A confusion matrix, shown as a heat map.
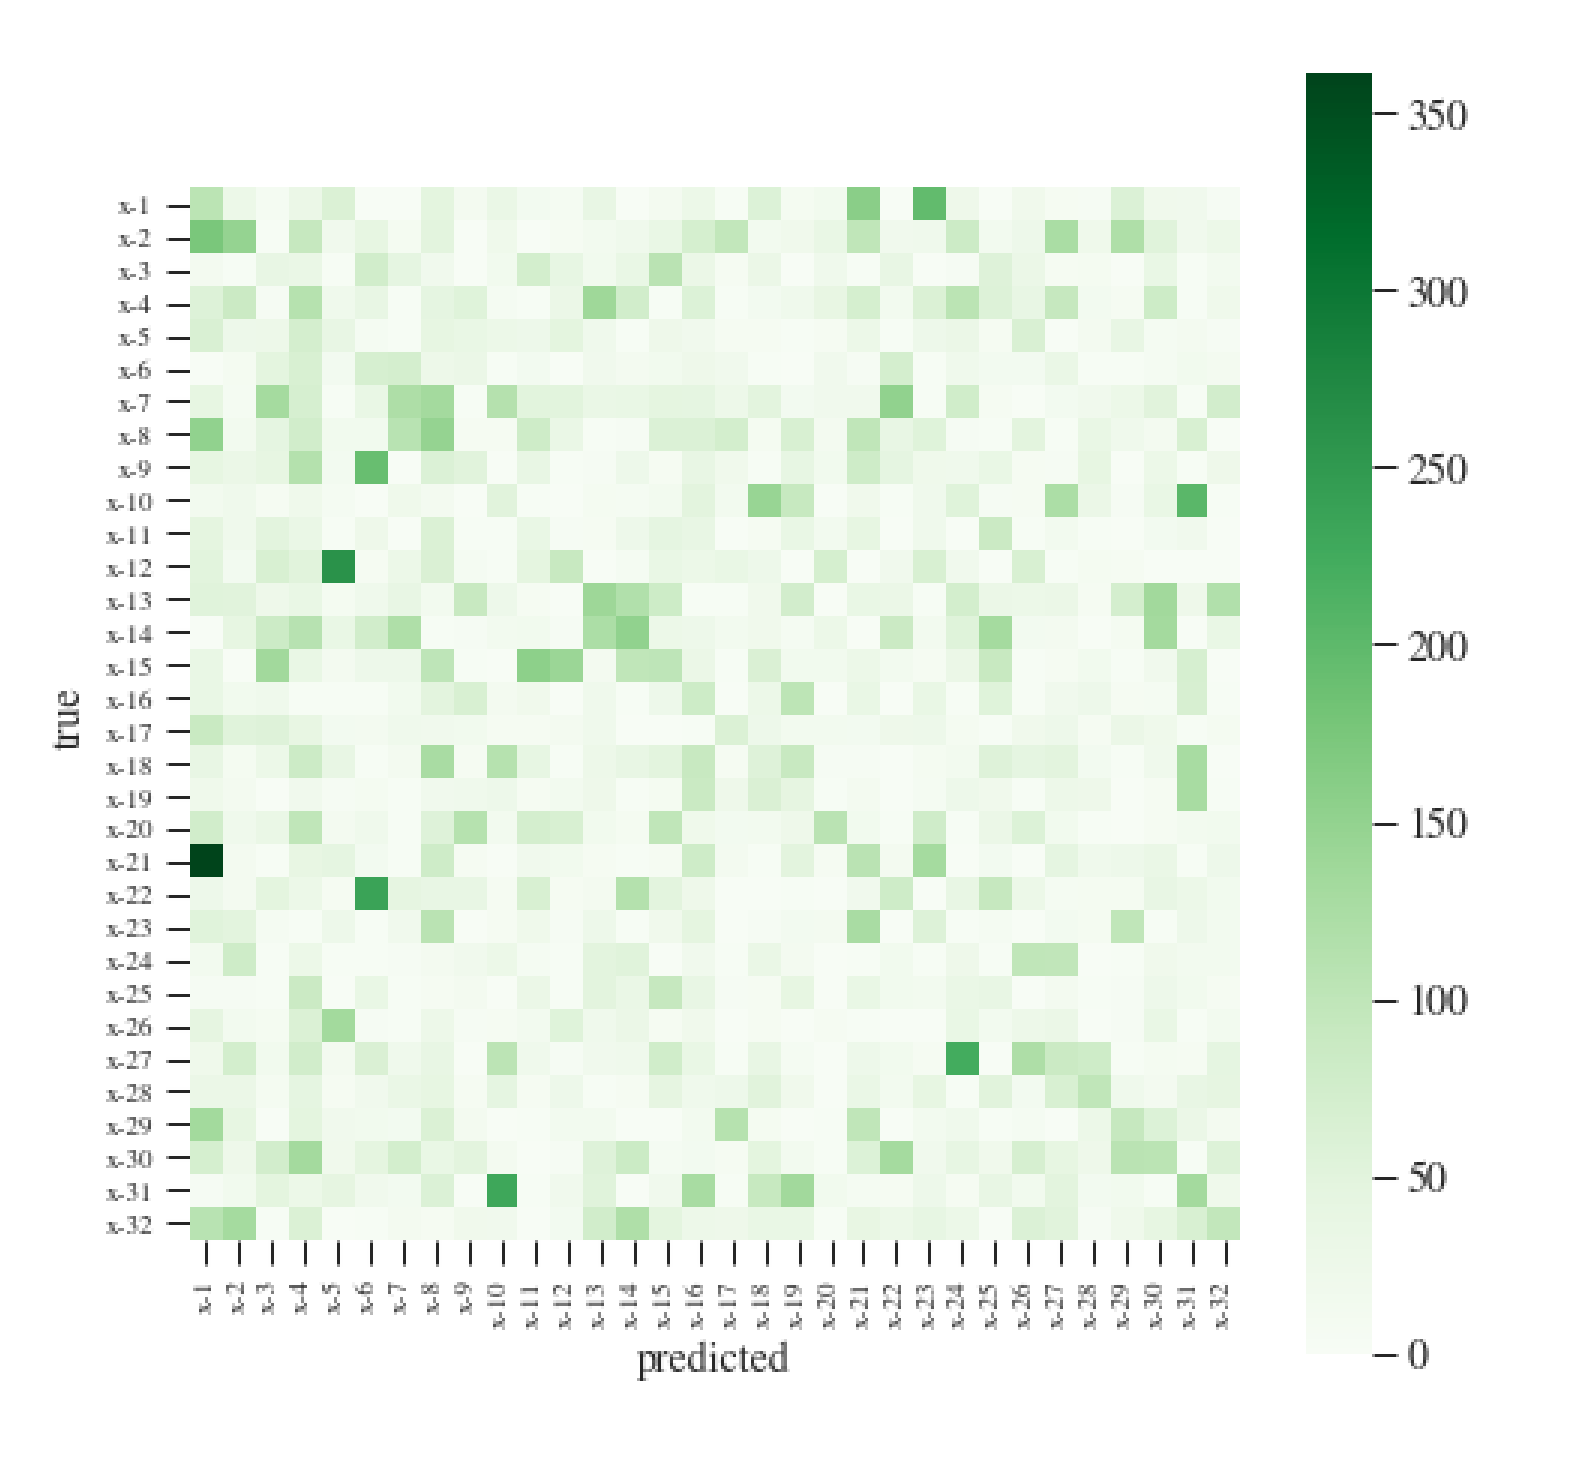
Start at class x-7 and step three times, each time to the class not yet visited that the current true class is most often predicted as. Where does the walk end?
x-4
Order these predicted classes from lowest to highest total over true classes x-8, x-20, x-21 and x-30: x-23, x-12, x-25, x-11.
x-25, x-12, x-11, x-23
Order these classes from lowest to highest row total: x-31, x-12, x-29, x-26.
x-26, x-29, x-12, x-31
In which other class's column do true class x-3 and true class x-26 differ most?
x-5
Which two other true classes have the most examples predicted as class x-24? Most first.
x-27, x-4
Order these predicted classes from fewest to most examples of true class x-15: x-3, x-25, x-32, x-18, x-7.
x-32, x-7, x-18, x-25, x-3
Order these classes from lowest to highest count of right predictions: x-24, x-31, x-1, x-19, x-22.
x-24, x-19, x-22, x-1, x-31
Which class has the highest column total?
x-1
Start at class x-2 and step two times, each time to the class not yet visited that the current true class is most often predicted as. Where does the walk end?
x-23
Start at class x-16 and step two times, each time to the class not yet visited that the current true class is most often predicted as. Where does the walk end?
x-31
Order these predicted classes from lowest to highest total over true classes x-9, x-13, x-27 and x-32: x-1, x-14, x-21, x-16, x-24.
x-16, x-21, x-1, x-14, x-24
